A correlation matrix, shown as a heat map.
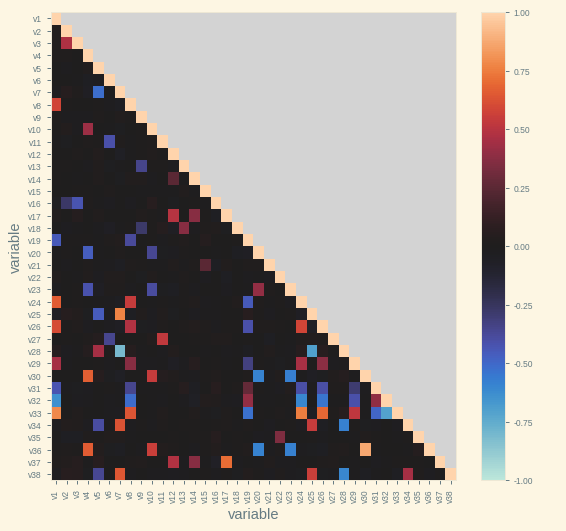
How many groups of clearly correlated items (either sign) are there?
9
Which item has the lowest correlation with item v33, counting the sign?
v32
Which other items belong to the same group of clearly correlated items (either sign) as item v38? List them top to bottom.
v5, v7, v25, v28, v34
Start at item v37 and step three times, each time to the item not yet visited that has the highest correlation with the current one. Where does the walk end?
v14
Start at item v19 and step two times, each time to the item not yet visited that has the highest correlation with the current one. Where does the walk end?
v31
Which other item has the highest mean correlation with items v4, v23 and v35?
v22
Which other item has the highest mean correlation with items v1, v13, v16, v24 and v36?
v33
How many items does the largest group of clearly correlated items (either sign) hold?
9
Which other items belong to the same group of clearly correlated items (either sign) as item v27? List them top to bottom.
v6, v11
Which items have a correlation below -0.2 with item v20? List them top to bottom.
v4, v10, v30, v36
